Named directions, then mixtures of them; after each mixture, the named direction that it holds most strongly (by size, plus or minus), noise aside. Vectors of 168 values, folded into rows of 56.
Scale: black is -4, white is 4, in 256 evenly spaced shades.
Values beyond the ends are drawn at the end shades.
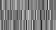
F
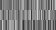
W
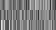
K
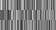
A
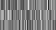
F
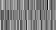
F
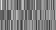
A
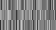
A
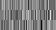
F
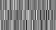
F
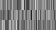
A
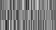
K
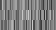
F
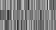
A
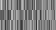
A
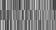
K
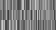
K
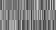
W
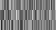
A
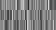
F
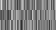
A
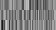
K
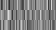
A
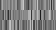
W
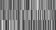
W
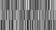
K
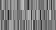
F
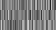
W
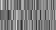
A
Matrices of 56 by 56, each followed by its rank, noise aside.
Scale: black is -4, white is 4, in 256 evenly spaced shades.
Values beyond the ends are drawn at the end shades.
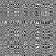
three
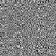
eight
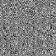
eight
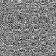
eight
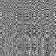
four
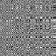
three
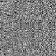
eight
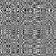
three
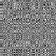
four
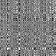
four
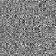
eight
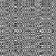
three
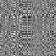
three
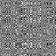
four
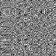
eight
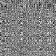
six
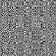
six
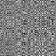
four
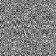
six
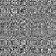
four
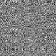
six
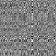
three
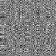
six
